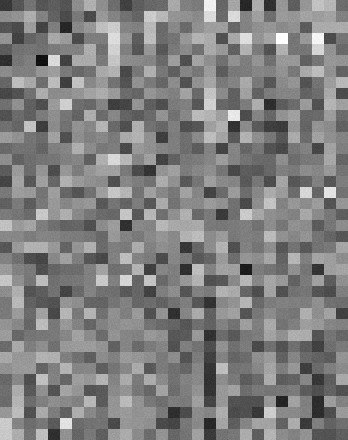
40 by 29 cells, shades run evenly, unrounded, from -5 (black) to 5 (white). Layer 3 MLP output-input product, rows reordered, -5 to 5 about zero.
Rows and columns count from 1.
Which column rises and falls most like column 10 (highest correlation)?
24
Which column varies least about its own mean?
25
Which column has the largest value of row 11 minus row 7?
20
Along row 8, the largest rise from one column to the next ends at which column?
7
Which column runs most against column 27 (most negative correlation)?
2
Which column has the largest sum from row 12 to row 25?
28
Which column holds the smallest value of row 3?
6
